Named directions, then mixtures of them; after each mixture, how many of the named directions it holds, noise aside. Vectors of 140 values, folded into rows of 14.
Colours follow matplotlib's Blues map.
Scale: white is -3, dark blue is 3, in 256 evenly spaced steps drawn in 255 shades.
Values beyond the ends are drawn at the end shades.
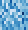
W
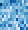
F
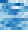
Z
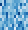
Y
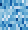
three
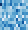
four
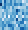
four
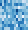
four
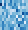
three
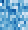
four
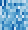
three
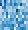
four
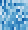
three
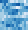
one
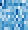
four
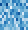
three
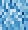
one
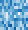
four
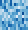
three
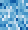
one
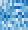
three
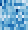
four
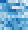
one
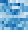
one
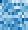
two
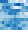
one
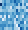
two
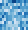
three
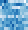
two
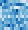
three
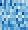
four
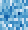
four
